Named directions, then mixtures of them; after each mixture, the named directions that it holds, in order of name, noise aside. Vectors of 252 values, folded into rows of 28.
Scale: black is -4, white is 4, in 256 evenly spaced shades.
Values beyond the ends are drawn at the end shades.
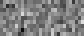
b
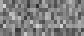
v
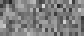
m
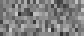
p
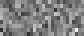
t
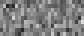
b, t, v.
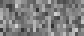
b, t.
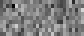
b, m, p.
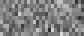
p.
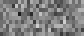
m, p, v.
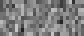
b, m.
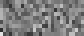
t.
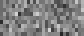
p.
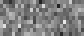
m, v.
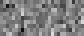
b.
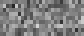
b, p, v.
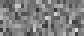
t.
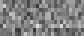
v.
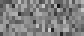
m, p.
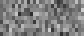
p.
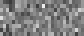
m, t, v.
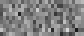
m, p, t.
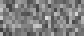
t, v.
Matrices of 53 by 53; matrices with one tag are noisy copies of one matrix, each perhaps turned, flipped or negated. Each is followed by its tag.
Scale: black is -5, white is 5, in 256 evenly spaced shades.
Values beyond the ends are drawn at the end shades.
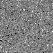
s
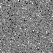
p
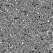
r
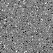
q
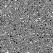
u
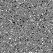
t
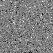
t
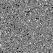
r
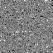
u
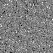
q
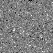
t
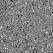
q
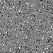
q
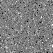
u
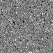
t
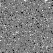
u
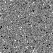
q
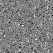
r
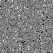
s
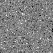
t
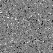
s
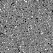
q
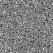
q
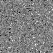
s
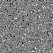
r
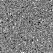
t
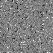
s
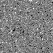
t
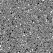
p
